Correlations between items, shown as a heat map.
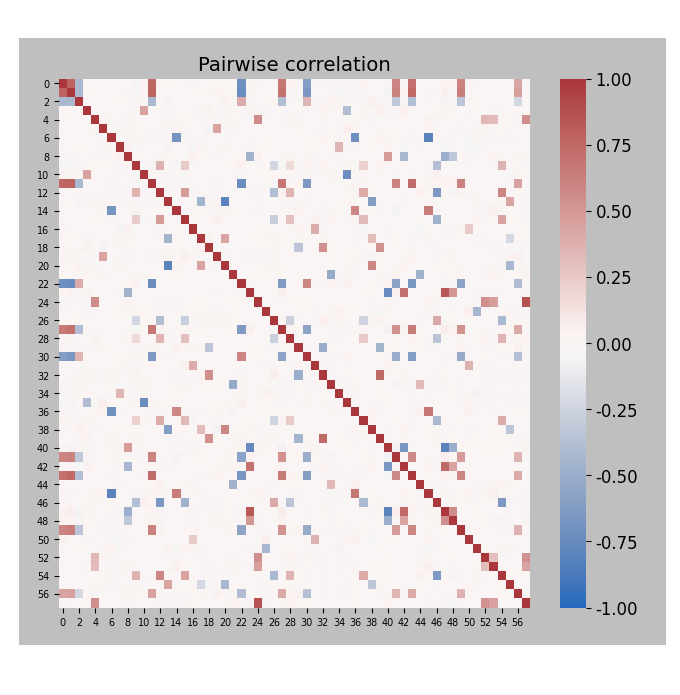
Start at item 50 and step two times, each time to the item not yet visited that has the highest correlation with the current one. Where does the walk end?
16
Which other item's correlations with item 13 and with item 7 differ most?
20
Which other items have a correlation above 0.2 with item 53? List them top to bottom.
4, 24, 52, 57
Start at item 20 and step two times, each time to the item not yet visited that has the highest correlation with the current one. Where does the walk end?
17
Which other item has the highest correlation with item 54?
12
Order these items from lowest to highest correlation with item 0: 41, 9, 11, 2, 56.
2, 9, 56, 41, 11
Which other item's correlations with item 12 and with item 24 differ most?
57
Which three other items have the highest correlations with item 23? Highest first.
47, 42, 48
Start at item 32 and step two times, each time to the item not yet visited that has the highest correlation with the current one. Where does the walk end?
18
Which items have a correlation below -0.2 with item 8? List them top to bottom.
23, 42, 47, 48
